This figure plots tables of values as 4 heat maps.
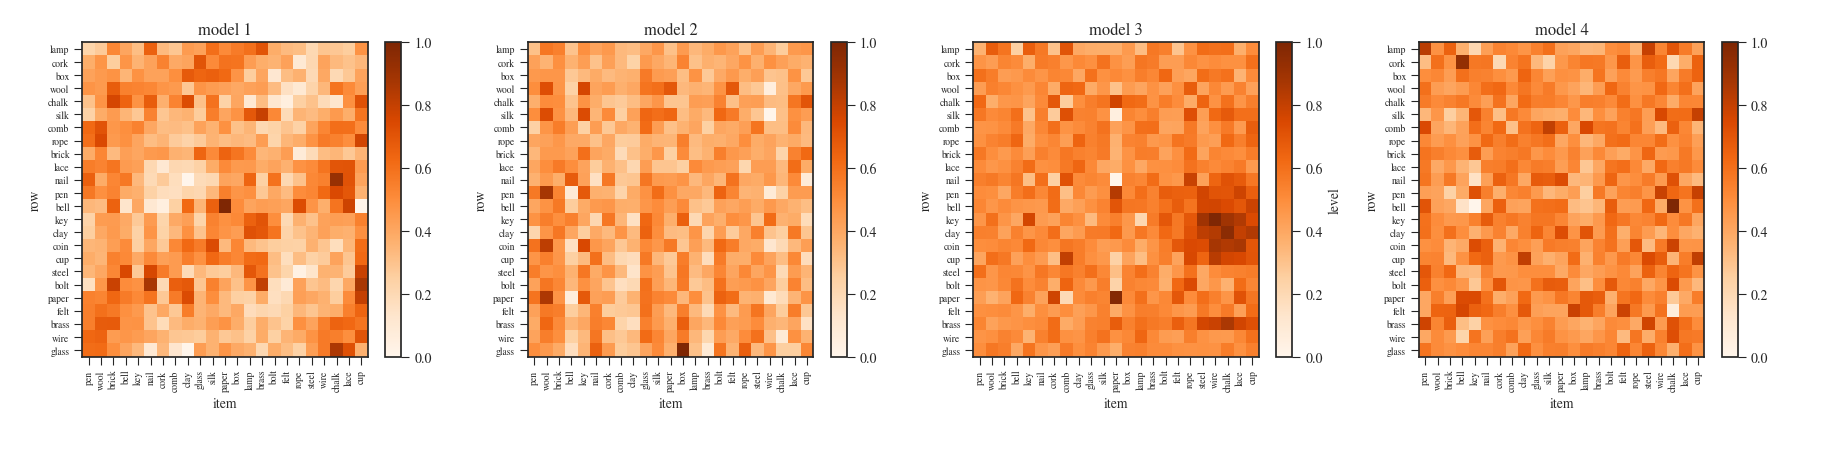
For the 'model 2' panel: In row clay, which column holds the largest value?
glass
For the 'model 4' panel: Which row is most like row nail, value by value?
bolt
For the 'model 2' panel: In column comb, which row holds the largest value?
clay
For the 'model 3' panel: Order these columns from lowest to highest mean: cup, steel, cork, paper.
paper, cork, steel, cup
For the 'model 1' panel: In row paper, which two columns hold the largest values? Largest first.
cup, clay
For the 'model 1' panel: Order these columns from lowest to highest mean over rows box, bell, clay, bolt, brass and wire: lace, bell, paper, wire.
bell, wire, lace, paper
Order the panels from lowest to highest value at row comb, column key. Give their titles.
model 2, model 3, model 1, model 4
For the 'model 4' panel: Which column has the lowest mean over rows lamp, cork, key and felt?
chalk
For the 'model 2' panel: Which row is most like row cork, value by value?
rope
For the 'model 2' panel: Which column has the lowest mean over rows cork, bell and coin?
bell
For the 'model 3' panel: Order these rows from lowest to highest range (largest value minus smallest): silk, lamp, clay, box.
box, lamp, clay, silk
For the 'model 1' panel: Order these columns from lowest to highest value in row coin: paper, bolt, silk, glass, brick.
bolt, paper, brick, glass, silk
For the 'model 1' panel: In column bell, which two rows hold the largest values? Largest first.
steel, chalk
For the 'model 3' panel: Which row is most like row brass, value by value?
bell
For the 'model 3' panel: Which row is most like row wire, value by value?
cork
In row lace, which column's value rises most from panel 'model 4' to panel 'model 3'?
key
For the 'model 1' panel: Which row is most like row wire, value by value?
rope
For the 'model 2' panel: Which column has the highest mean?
wool
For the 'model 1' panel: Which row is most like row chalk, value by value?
paper
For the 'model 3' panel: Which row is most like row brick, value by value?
steel
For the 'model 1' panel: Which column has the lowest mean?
felt
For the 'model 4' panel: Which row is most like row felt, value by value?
paper
